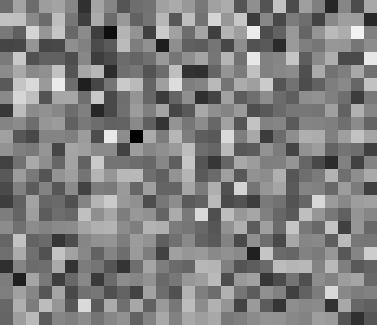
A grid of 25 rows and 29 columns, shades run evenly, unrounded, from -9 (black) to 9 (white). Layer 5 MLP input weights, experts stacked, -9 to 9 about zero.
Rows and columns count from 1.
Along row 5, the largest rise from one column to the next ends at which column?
29
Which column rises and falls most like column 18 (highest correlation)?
1
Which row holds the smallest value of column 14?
9
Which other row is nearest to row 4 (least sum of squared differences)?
22
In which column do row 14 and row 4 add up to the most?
10
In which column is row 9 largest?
2
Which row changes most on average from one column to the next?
3
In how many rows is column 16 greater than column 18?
10
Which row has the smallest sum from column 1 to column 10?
21
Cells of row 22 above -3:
22
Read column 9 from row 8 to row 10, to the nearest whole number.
-4 -4 -2
